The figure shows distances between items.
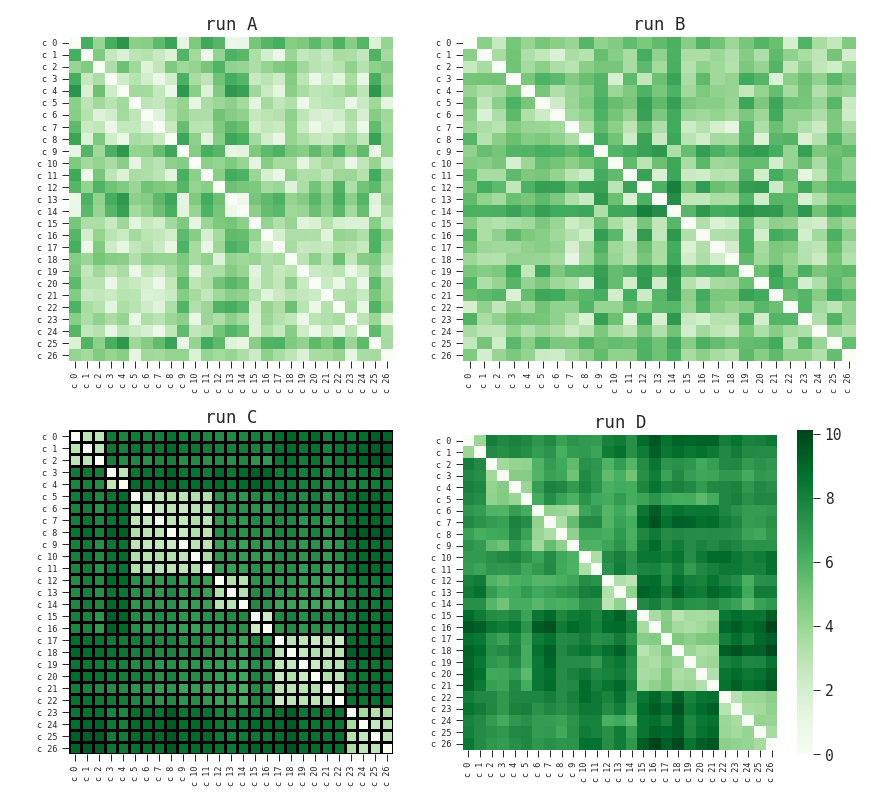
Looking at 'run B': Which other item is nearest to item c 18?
c 7
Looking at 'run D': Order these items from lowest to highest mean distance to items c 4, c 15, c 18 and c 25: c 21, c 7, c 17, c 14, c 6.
c 21, c 17, c 14, c 6, c 7
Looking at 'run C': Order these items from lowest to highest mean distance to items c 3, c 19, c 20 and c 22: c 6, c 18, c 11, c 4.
c 18, c 4, c 11, c 6
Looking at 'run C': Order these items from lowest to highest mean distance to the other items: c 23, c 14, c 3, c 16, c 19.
c 19, c 14, c 16, c 23, c 3
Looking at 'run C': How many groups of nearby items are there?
7
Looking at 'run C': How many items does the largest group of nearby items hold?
7
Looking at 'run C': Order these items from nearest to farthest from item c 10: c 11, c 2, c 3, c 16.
c 11, c 16, c 2, c 3
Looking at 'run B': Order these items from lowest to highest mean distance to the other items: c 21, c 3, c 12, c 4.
c 4, c 3, c 21, c 12
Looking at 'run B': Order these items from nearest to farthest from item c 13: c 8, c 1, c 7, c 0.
c 8, c 7, c 1, c 0
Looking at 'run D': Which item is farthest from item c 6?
c 16
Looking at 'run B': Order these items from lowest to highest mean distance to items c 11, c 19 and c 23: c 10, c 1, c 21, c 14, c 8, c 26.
c 8, c 1, c 26, c 10, c 21, c 14
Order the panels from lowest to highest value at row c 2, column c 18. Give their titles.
run B, run A, run D, run C
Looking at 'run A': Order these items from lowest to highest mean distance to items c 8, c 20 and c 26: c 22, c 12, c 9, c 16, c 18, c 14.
c 22, c 16, c 18, c 12, c 14, c 9
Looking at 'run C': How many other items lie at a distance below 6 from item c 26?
3
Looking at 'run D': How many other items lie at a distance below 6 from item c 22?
4
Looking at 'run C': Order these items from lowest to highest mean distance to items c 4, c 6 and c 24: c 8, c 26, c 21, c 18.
c 26, c 8, c 21, c 18
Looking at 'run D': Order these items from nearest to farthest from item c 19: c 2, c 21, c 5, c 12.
c 21, c 5, c 2, c 12
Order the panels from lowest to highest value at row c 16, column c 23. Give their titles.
run B, run A, run C, run D
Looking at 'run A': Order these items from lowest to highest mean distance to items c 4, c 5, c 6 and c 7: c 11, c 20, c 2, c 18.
c 20, c 11, c 2, c 18
